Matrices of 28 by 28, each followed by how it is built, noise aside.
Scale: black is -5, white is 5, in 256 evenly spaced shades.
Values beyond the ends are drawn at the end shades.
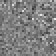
upper triangular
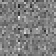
low rank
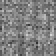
blocks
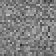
blocks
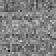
blocks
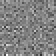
low rank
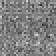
blocks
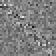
banded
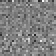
uneven rows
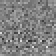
uneven rows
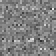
uneven rows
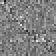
banded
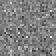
low rank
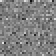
uneven rows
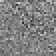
upper triangular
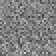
repeating columns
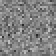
repeating columns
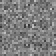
repeating rows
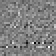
uneven rows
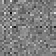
low rank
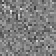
banded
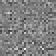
low rank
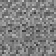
repeating columns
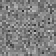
low rank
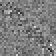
banded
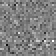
uneven rows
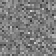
repeating rows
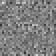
uneven rows
